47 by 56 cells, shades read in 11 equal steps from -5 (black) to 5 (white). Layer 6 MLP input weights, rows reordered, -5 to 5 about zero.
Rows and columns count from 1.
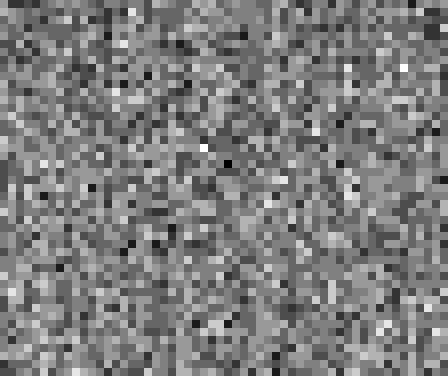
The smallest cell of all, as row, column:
21, 29
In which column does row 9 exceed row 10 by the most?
51
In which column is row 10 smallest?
19
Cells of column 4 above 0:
17
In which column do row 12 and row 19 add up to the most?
26
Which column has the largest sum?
6
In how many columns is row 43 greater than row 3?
31
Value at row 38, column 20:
-1
